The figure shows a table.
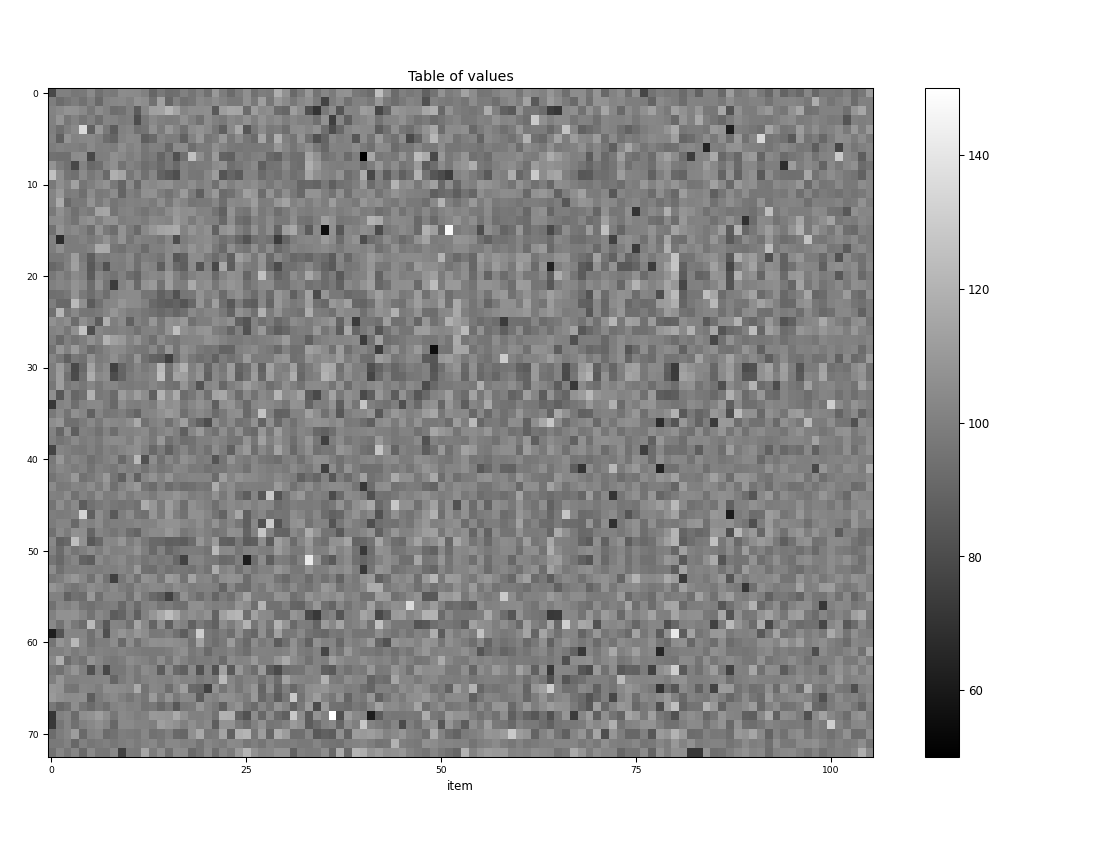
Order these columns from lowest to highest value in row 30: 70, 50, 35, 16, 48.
70, 50, 48, 16, 35
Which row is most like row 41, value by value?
61
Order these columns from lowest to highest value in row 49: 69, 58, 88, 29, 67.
69, 88, 67, 58, 29
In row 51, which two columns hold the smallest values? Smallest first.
25, 17
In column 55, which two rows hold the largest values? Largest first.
59, 32
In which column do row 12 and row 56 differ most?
46
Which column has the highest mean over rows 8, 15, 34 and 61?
51
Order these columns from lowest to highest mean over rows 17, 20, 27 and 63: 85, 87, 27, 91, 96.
87, 91, 85, 96, 27
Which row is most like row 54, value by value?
14
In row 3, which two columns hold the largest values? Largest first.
62, 83
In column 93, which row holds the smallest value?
32
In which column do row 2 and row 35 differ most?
65
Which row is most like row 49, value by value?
23
